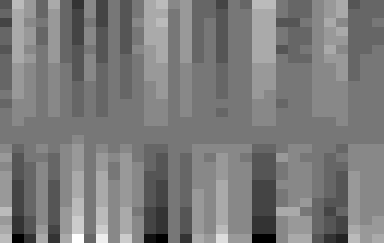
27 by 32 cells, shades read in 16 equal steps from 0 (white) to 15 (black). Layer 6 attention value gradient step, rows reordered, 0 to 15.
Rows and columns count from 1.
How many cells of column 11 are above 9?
6
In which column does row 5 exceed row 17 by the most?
7
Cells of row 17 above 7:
16
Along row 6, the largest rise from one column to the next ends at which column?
24
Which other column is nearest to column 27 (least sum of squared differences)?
8
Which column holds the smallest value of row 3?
14
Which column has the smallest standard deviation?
15
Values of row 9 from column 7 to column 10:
10 7 9 8
